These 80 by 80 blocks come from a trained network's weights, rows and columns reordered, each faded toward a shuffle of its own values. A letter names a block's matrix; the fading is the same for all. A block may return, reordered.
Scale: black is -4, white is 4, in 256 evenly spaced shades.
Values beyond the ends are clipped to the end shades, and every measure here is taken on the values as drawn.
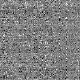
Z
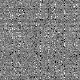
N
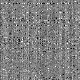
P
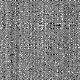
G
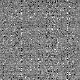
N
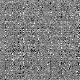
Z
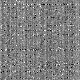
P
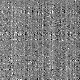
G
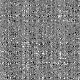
G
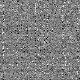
N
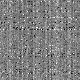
P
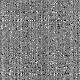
P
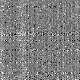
G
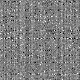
P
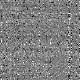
Z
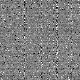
N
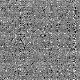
Z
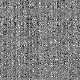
G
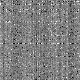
P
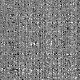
G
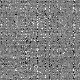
N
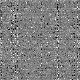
N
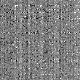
G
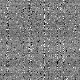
N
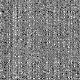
G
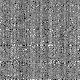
P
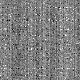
P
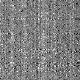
G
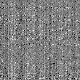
G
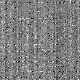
P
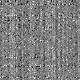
P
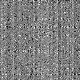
G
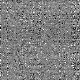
Z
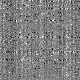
P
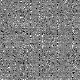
Z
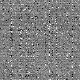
N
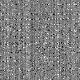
G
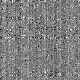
G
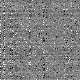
N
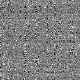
Z
